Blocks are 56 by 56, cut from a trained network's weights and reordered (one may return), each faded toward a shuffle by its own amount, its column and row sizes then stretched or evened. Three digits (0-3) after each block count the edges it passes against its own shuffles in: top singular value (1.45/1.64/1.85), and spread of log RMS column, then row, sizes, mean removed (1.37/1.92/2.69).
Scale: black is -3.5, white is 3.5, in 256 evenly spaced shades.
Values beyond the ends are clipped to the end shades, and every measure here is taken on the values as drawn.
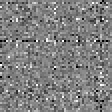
0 2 2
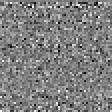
0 1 3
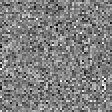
1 1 0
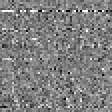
3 0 2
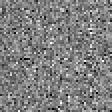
0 1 1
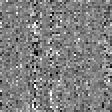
0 3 1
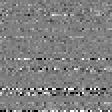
3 0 3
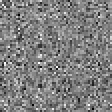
3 2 1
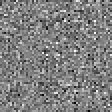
0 1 1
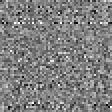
1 0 2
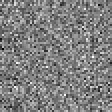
2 1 0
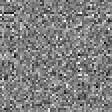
2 1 1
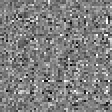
2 2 2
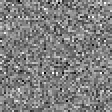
0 0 1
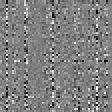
2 3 1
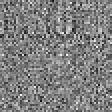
3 0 1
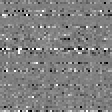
2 0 3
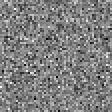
0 0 1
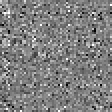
0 2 1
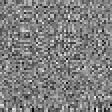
3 0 2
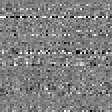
2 0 3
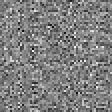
3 2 1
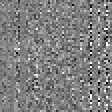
3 3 0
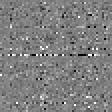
2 1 2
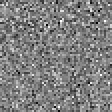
1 1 1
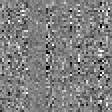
0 3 1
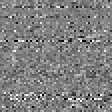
1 0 3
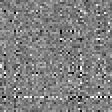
1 2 2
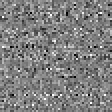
0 0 2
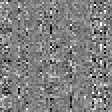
1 3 1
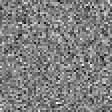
2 1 0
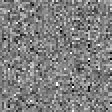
0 2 0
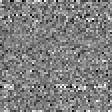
1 0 2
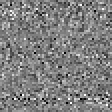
0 0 2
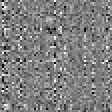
3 3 1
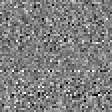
0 0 2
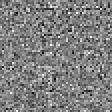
2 1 1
